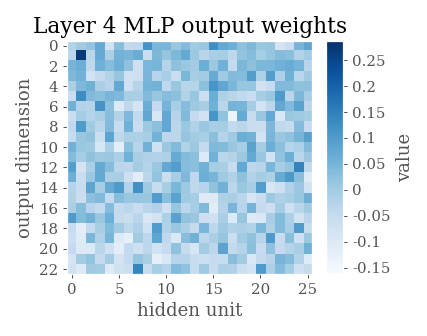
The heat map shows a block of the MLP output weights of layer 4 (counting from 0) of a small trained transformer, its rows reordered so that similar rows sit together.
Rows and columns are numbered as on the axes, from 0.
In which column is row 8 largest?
1
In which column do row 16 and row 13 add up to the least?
7
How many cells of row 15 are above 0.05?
3
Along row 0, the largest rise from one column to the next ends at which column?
8
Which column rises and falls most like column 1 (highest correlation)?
6
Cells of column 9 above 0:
12
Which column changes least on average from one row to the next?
13
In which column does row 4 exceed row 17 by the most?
15
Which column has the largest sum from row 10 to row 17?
11
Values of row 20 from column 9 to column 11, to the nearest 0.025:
-0.075 -0.05 0.025
